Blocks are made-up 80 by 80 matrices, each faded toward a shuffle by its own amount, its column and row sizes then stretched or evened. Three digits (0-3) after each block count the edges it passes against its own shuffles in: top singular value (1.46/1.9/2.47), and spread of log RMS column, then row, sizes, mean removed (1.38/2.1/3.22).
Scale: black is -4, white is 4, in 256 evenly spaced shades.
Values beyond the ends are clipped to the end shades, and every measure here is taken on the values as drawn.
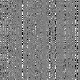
3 3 0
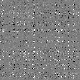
1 2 2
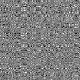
3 0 2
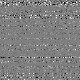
1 0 3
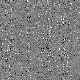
1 2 0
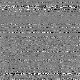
1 0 3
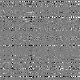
2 2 3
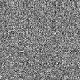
2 0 1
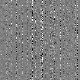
1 3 0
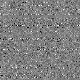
0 0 2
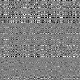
3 1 3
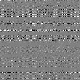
3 0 3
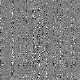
1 3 1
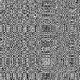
3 2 0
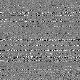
0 0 3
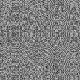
3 0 0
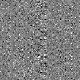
2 2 0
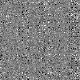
0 2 2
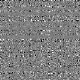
0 2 3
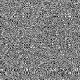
2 0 2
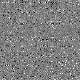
1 0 2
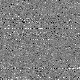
1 0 2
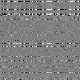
3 0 3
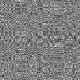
3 1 0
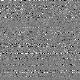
0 0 3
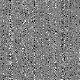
2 2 0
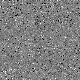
0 0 1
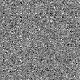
2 1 1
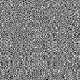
3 1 0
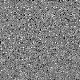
1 0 1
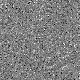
1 0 0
